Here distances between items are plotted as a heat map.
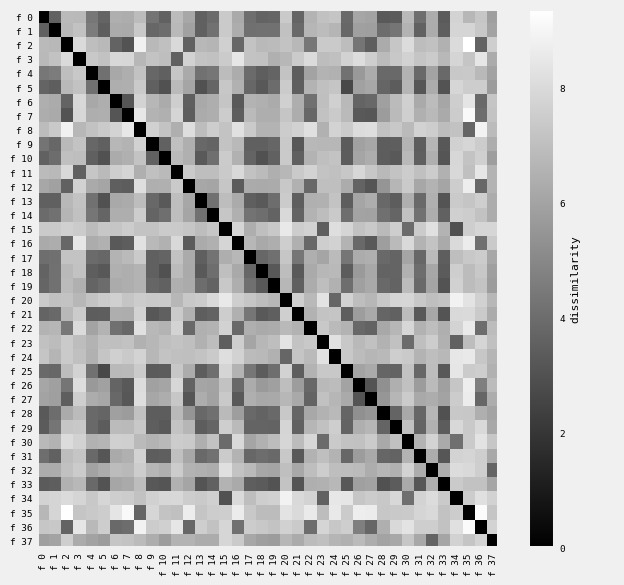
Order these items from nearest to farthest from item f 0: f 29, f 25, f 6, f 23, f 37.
f 29, f 25, f 37, f 6, f 23
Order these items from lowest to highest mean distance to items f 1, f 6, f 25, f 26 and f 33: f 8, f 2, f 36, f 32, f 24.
f 2, f 36, f 32, f 24, f 8
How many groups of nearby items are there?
7
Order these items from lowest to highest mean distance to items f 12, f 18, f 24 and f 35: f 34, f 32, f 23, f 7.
f 7, f 32, f 23, f 34
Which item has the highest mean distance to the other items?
f 35
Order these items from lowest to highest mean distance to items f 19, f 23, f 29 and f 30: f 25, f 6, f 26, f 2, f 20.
f 25, f 26, f 6, f 2, f 20
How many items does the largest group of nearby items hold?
17
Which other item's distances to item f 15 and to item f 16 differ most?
f 34
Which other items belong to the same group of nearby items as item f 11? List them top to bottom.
f 3
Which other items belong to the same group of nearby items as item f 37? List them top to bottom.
f 32
